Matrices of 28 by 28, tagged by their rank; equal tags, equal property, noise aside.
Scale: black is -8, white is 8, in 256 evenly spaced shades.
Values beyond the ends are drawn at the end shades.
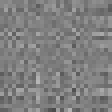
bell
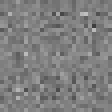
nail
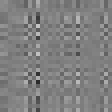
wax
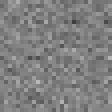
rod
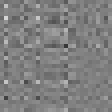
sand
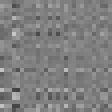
sand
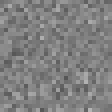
rod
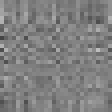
sand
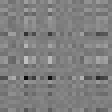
wax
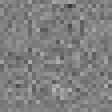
rod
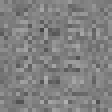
nail
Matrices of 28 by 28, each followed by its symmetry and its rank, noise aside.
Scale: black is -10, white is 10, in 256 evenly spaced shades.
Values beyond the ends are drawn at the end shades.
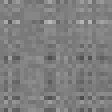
no symmetry, rank one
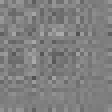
symmetric, rank two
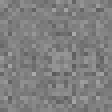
symmetric, rank three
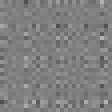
antisymmetric, rank two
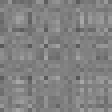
symmetric, rank two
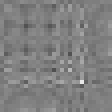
symmetric, rank three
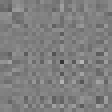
symmetric, rank two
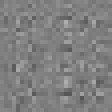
no symmetry, rank three
